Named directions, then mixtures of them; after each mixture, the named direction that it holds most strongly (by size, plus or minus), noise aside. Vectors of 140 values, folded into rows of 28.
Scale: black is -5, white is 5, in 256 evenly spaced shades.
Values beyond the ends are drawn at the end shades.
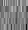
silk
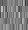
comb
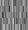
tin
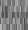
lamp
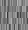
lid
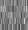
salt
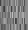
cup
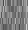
salt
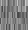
lid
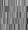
silk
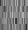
cup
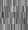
tin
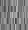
cup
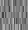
tin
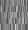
cup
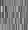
comb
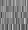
salt
